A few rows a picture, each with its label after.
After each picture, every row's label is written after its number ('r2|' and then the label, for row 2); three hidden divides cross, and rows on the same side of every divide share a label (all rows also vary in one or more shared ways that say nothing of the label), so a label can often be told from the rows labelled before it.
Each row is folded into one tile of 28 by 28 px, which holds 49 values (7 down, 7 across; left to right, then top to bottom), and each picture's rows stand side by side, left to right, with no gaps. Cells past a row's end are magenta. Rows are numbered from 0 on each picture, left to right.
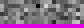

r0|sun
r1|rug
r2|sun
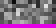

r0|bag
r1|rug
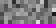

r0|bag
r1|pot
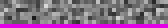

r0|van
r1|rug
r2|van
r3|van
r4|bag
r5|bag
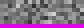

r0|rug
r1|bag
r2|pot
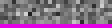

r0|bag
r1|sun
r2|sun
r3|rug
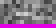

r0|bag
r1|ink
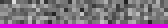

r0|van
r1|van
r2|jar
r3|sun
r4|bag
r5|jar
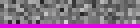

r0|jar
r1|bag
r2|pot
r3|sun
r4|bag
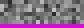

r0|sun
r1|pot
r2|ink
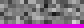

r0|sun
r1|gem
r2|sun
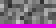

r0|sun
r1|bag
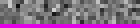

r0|gem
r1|pot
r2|sun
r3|van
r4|van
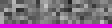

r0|van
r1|rug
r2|bag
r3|sun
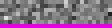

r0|bag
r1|bag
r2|gem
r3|pot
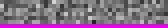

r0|sun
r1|gem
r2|bag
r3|jar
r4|bag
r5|van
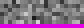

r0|bag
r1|pot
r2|sun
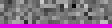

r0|sun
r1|van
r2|gem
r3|sun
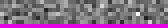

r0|van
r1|van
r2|ink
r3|rug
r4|jar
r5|pot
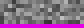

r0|bag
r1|ink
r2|ink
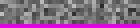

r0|ink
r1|van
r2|van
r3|gem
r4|van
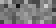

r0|gem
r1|rug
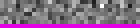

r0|pot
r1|sun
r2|rug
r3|rug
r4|gem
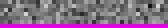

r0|jar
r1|rug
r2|van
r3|bag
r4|jar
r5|rug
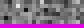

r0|rug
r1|van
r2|sun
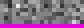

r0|rug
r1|gem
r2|sun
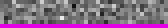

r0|van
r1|van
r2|gem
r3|van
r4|sun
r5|ink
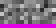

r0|ink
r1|gem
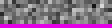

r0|bag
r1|sun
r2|bag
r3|rug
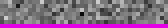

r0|gem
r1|pot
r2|pot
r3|van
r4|ink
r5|sun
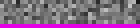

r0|pot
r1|pot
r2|van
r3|bag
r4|rug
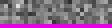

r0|rug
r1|sun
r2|jar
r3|sun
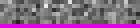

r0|ink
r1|rug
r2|van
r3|ink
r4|van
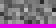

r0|sun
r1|jar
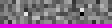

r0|jar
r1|bag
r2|pot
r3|jar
